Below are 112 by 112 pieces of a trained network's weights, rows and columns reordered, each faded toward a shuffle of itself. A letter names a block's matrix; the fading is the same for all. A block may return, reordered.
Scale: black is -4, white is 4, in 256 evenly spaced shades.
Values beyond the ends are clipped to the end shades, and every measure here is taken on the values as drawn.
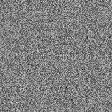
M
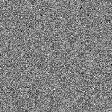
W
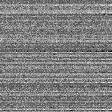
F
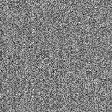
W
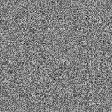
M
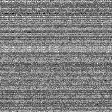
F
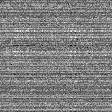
F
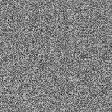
M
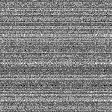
F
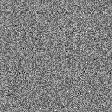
W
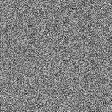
M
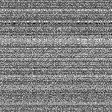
F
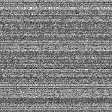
F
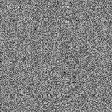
M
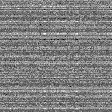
F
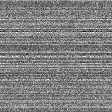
F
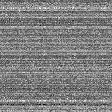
F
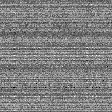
F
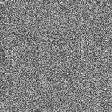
M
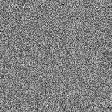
M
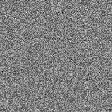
M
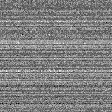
F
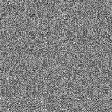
W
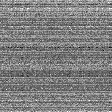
F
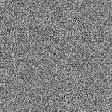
M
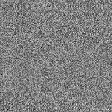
M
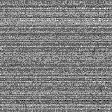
F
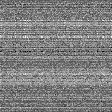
F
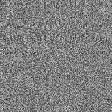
M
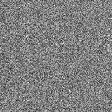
W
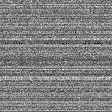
F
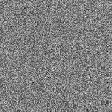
W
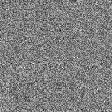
W
